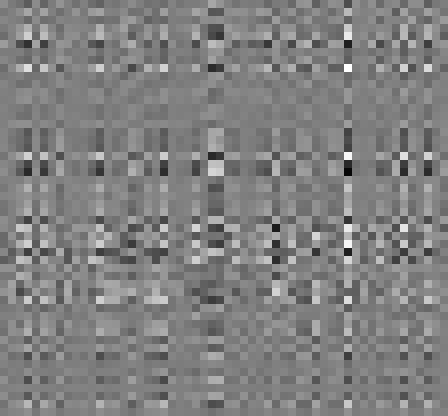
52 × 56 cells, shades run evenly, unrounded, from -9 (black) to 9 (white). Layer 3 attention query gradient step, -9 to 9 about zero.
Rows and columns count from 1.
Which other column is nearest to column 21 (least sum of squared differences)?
51
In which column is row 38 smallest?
27
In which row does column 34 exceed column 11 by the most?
33
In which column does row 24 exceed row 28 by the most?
44
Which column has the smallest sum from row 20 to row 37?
28
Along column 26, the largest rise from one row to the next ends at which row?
39
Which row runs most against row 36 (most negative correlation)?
32
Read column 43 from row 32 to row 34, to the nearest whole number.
2 0 -1
